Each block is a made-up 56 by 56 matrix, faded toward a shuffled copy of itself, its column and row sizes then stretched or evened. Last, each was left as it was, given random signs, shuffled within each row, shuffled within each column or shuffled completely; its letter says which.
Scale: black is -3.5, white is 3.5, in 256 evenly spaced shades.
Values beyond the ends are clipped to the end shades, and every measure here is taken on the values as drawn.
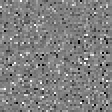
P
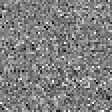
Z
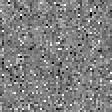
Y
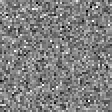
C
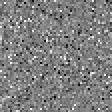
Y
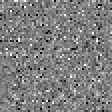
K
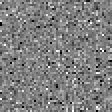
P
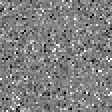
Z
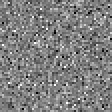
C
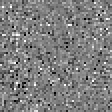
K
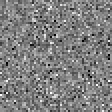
Y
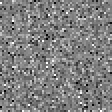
Y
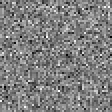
Z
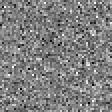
Y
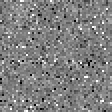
Z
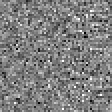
P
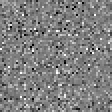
K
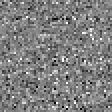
P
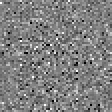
P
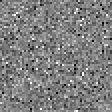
C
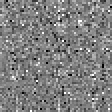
P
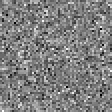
Y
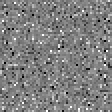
Y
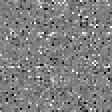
P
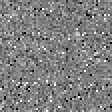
Z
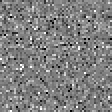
P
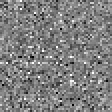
P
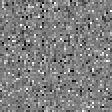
K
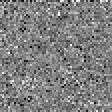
Z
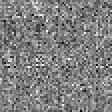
P
